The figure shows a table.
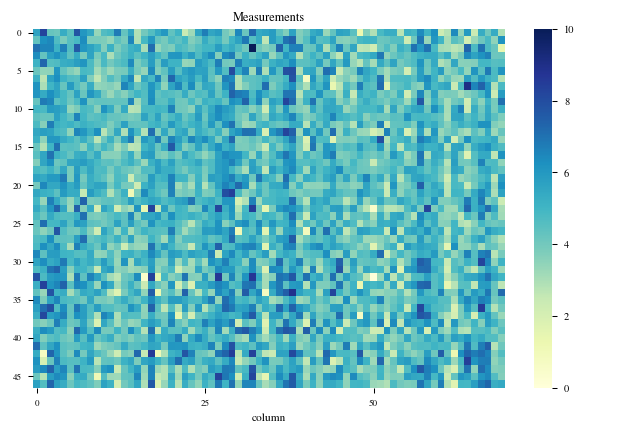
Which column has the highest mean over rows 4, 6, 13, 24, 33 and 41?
38
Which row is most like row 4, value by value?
25
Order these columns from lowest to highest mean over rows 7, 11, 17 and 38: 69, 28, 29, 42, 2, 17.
69, 42, 2, 17, 28, 29
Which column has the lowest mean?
61
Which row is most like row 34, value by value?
46
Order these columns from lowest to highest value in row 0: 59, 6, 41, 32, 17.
17, 41, 59, 32, 6
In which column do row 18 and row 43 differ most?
64
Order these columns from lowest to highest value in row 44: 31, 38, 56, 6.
31, 38, 56, 6
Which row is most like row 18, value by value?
11
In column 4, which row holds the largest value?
33
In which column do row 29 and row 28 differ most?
27
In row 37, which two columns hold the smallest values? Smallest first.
48, 21
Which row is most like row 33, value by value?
37
